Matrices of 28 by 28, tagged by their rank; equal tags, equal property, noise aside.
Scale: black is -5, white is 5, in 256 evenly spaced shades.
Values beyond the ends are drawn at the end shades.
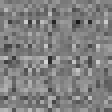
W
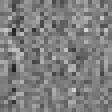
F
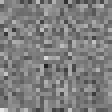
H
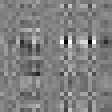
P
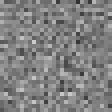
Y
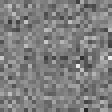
H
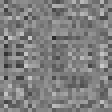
W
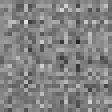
F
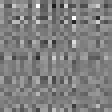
P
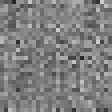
H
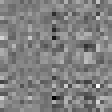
W
